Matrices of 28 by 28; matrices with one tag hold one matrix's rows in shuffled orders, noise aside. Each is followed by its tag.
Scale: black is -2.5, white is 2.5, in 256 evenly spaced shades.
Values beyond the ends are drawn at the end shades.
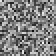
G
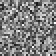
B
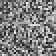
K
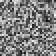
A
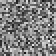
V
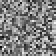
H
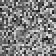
K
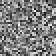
H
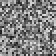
V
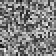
G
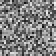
V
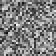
B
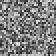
G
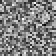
H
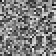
H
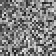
K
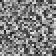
H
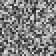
B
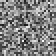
G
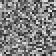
H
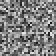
G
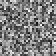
V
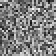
K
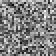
G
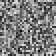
A
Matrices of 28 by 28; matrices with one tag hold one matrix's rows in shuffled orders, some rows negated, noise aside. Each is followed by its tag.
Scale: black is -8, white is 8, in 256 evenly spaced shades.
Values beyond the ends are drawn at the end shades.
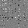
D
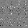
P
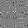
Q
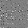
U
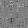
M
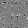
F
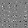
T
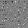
D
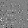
U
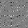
M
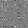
D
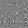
T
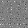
P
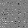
D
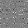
Q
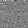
D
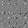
T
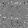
F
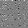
D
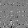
M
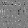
D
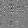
M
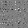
D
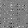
M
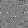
Q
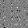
F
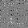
M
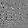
U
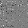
U
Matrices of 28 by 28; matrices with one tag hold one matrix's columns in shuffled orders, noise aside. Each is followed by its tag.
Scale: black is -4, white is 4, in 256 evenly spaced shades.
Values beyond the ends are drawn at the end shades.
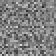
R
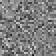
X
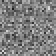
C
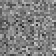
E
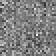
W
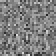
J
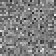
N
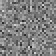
X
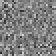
R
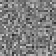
R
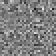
C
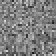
J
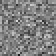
E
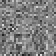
J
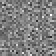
W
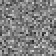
N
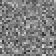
N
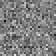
R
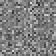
W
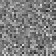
R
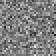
N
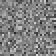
N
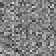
W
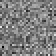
R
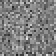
J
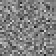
X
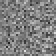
N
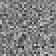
R
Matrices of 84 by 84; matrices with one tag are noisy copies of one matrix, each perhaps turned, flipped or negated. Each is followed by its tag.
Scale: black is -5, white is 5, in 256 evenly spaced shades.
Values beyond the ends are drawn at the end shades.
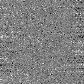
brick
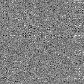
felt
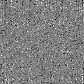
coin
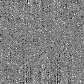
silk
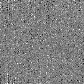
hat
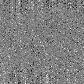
brick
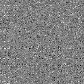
felt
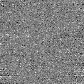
hat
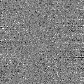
silk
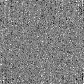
coin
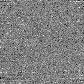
coin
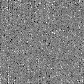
hat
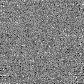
hat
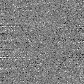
silk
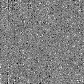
hat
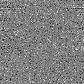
hat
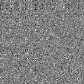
felt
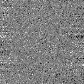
brick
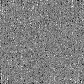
coin
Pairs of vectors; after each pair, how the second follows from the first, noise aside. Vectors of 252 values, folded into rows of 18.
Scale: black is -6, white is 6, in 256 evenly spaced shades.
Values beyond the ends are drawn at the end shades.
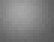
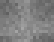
wrapped around, negated, shrunk.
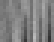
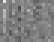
reversed, negated, partly zeroed.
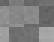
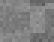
wrapped around, negated, shrunk.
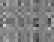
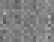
reversed, shrunk.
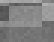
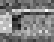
wrapped around, scaled up.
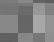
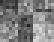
wrapped around, scaled up.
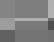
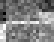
reversed, scaled up.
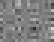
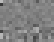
reversed, negated, partly zeroed.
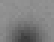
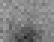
copied.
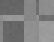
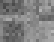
copied.
